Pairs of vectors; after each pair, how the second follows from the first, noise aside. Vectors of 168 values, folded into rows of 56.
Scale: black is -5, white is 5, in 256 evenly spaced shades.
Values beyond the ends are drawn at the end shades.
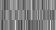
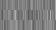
wrapped around, shrunk.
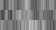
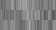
reversed, shrunk.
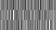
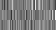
wrapped around.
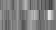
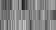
wrapped around, negated.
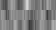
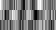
wrapped around, negated, scaled up.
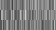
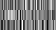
wrapped around, negated, scaled up.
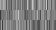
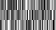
wrapped around, negated, scaled up.
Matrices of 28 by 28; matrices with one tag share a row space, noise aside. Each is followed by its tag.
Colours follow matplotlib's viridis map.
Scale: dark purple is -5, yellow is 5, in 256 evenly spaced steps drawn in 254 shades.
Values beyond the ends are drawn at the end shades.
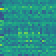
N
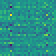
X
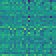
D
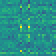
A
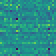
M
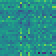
A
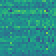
X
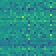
D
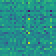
D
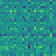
D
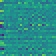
N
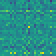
D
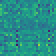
M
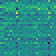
M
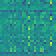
D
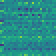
N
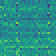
M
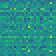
D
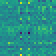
A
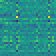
M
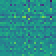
D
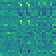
A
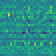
D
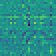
D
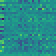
N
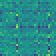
M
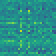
A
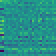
N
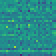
A
